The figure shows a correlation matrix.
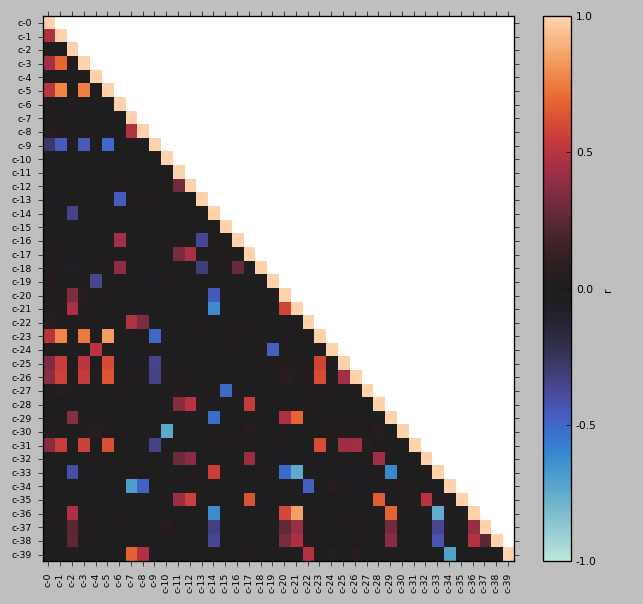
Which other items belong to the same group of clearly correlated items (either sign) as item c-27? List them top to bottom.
c-15
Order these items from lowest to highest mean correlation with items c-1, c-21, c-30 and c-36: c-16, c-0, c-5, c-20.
c-16, c-0, c-5, c-20
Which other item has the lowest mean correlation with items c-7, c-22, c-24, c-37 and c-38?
c-34
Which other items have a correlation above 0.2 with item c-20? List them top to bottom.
c-2, c-21, c-29, c-36, c-37, c-38
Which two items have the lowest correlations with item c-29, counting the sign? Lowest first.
c-33, c-14
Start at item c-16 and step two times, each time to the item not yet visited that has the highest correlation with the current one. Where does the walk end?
c-18
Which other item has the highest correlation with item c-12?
c-35
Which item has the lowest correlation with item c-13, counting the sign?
c-6
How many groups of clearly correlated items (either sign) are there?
8
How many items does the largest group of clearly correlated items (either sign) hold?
9
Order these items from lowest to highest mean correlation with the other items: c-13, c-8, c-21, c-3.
c-13, c-8, c-21, c-3
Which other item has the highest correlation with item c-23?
c-5
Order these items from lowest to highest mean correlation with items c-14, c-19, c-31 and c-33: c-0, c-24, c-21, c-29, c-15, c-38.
c-21, c-29, c-38, c-24, c-15, c-0
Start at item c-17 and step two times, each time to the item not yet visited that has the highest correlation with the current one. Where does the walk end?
c-28
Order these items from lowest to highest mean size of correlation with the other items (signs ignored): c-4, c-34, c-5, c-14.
c-4, c-34, c-14, c-5
